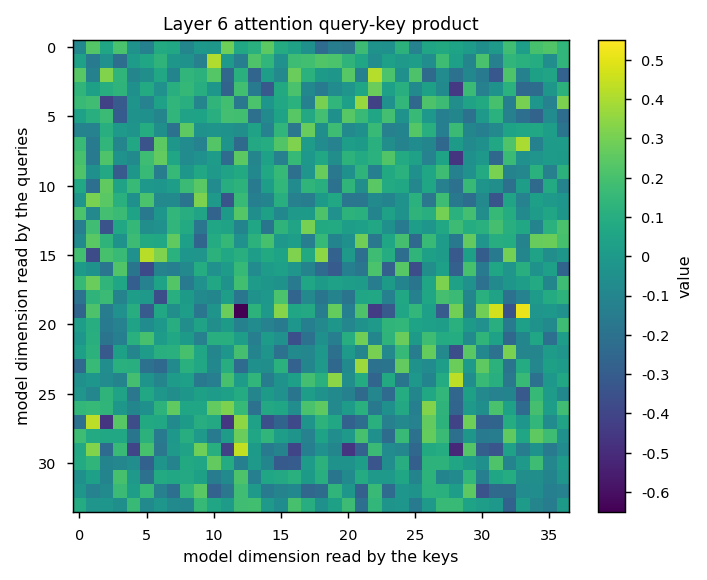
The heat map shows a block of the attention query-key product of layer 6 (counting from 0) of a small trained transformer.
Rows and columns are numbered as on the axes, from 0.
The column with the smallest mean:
28
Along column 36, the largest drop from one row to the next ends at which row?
5
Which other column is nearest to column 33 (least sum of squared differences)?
13
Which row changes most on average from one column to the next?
19
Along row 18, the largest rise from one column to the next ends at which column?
7
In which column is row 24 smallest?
22
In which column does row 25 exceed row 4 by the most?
2
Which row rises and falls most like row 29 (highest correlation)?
27
